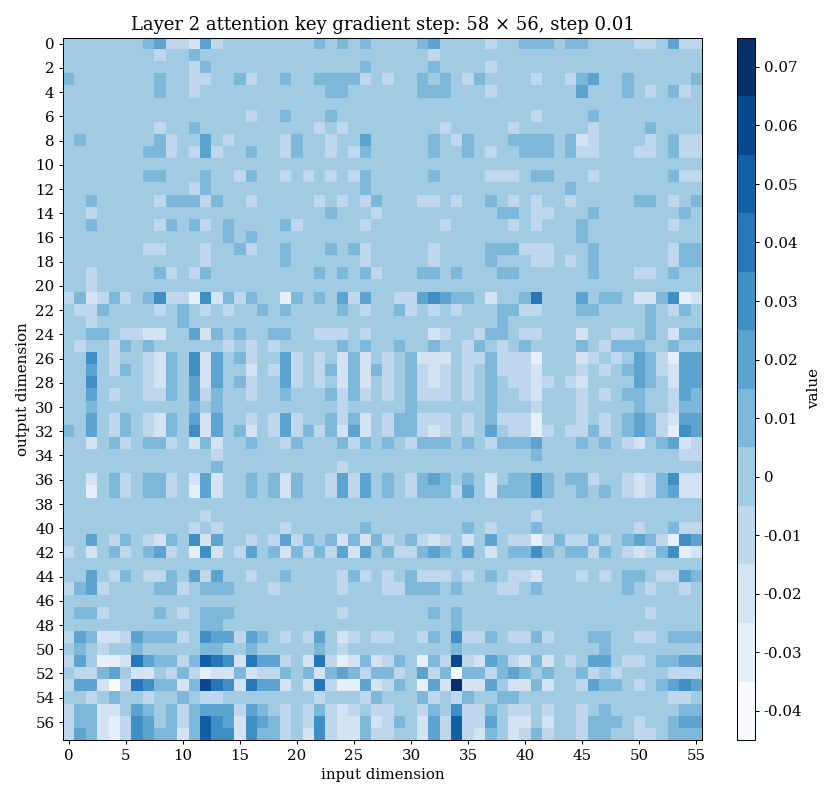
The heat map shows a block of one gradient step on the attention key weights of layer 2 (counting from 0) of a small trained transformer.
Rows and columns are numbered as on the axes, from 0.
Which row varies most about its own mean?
53
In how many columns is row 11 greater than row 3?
12
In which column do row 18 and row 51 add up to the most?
34
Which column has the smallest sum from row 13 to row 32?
41
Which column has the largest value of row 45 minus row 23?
2
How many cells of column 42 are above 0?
8
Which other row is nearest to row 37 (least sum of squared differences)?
36
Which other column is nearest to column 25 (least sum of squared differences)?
15
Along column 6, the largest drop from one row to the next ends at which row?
52
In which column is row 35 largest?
13
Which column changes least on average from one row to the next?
43
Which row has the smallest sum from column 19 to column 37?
26
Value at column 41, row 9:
0.01
